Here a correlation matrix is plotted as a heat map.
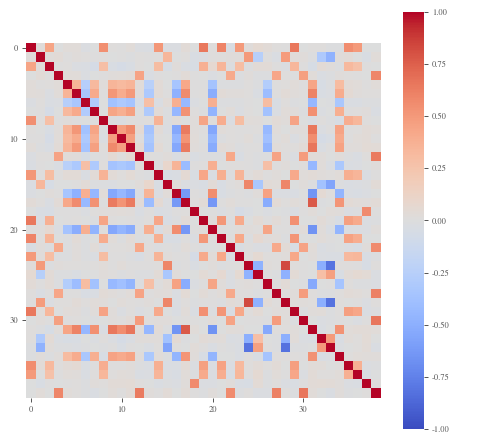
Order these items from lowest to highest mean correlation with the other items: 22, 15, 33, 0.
33, 15, 22, 0
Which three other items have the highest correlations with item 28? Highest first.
24, 15, 1
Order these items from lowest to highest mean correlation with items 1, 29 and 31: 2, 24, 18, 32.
32, 18, 2, 24
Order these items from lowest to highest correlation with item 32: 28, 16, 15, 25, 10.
28, 15, 10, 16, 25
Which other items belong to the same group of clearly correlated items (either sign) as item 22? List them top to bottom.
3, 12, 27, 30, 38
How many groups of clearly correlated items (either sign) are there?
5
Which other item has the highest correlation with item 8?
0
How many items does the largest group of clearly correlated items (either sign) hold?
14
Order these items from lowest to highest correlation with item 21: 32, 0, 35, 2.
32, 2, 35, 0
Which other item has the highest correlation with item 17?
31
